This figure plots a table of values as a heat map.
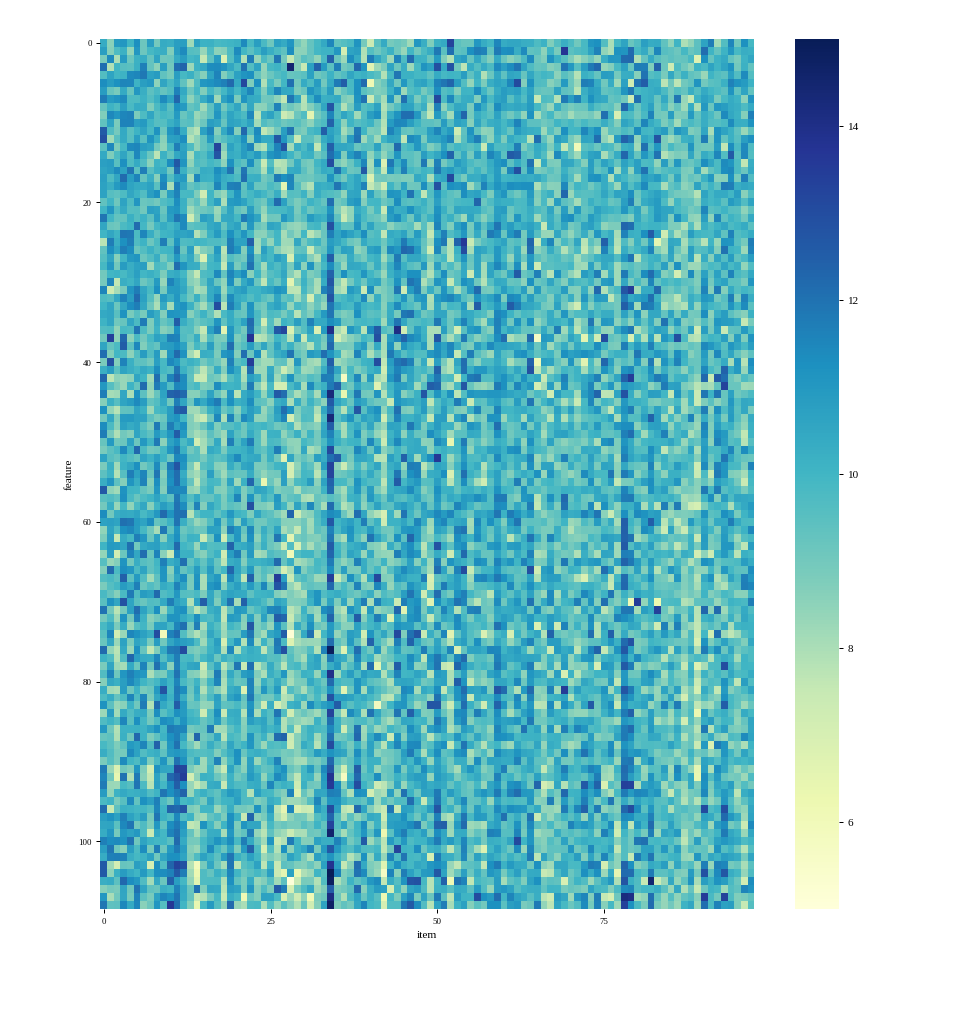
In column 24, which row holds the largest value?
68
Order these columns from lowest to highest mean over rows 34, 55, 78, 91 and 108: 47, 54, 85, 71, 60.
71, 85, 47, 60, 54
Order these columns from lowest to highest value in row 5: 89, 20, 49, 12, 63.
63, 12, 49, 20, 89
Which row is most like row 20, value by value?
6
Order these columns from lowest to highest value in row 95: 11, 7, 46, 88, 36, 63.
88, 63, 36, 7, 11, 46
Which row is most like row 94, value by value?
59
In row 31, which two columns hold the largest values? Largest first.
79, 78
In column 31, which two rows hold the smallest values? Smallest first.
107, 9
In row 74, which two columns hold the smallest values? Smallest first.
28, 9
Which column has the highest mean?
34
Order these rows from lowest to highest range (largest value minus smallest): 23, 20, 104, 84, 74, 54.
20, 23, 54, 84, 74, 104
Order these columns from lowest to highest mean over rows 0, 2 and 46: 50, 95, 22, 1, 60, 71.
71, 95, 1, 60, 50, 22
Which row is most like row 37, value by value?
40
